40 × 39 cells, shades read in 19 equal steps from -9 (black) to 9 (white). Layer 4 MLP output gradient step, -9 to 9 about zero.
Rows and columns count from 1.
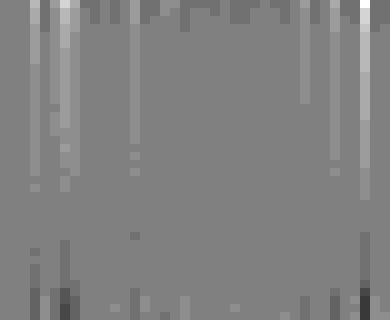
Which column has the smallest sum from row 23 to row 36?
37
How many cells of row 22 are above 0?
5
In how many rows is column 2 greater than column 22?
2
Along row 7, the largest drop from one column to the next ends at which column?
38
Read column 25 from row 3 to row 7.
-1 0 0 0 0
